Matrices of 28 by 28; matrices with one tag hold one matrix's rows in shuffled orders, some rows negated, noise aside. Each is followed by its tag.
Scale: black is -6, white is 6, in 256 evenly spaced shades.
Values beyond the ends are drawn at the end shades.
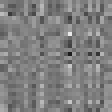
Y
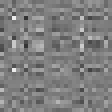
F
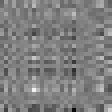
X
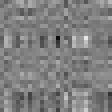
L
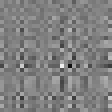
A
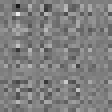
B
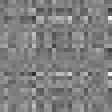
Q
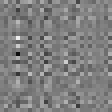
B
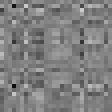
F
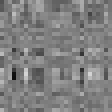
F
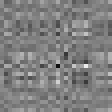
L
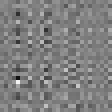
B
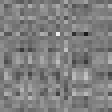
L
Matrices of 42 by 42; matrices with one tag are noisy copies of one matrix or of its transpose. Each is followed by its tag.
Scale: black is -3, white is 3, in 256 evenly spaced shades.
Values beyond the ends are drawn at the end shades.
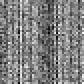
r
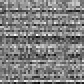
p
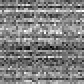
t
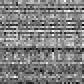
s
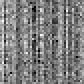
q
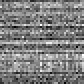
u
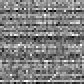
p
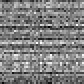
u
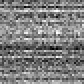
t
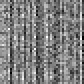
p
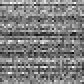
q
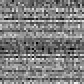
r
